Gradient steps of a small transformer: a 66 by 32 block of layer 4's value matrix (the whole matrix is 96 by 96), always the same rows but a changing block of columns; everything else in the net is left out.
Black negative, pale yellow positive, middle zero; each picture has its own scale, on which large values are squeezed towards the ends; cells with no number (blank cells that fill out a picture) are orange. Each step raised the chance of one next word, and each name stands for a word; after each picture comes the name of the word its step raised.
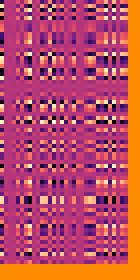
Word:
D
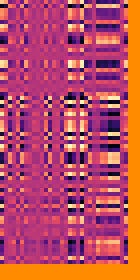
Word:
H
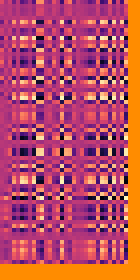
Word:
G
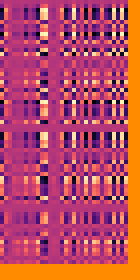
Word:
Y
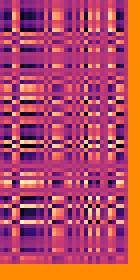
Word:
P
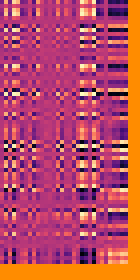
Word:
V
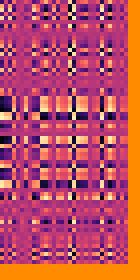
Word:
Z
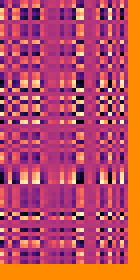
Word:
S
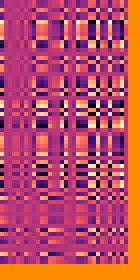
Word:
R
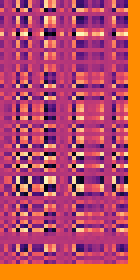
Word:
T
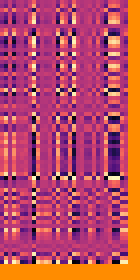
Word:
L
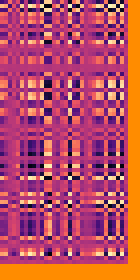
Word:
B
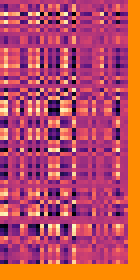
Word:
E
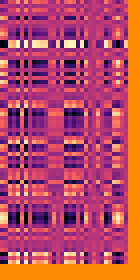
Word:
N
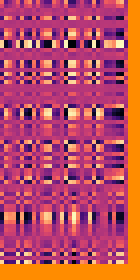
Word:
N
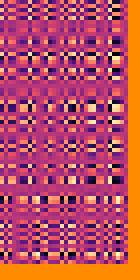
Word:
D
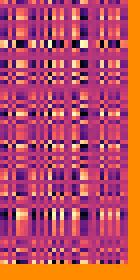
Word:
N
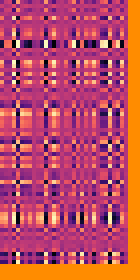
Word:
N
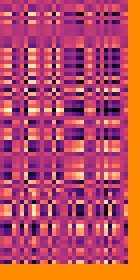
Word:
E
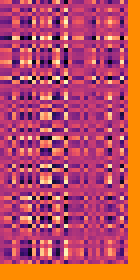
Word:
G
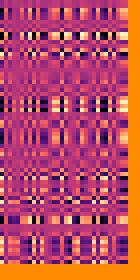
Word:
Y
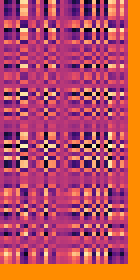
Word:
V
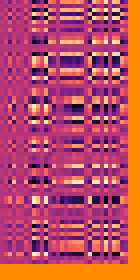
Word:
D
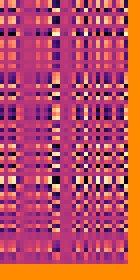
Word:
T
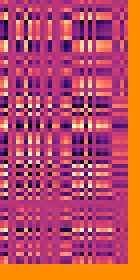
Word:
R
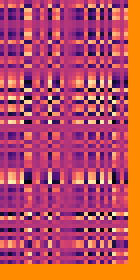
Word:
S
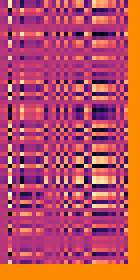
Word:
T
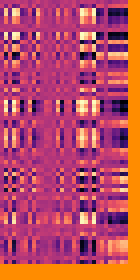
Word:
Y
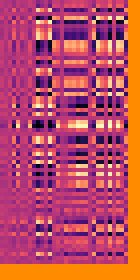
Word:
R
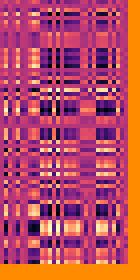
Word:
E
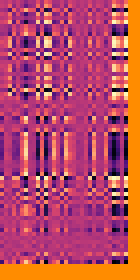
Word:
L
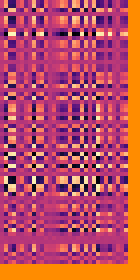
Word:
T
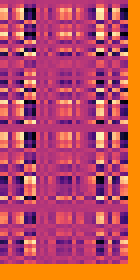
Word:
Y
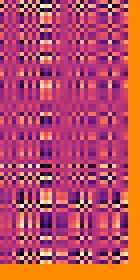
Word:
B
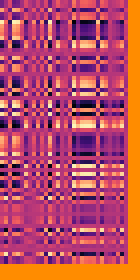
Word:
R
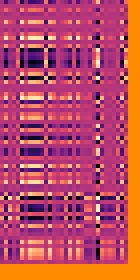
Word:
G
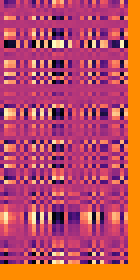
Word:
N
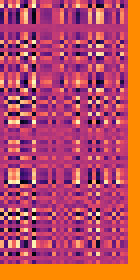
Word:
S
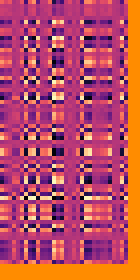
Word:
G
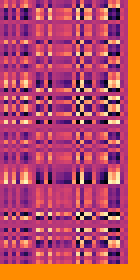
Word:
S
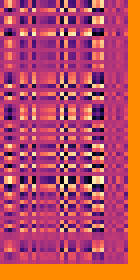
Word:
T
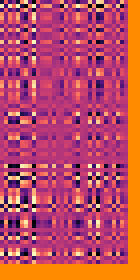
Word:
B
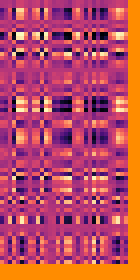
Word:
Y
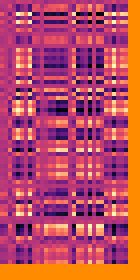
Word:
E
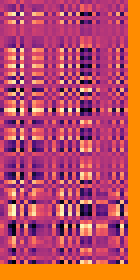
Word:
E
